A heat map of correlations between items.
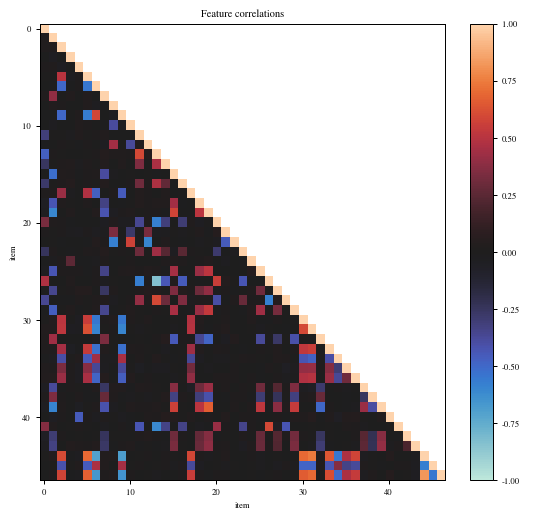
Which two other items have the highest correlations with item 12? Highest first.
8, 21
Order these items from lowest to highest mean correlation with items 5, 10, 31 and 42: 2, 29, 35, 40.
40, 29, 35, 2
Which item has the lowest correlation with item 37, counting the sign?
1
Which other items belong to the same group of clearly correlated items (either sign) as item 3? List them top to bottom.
24
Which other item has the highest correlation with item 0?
26
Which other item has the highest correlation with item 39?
19
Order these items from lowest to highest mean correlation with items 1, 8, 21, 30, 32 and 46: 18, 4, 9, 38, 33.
9, 18, 4, 38, 33
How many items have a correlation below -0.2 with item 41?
6
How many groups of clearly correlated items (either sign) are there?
6
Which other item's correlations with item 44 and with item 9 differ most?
46
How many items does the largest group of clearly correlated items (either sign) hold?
14
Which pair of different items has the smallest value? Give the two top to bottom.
13, 26
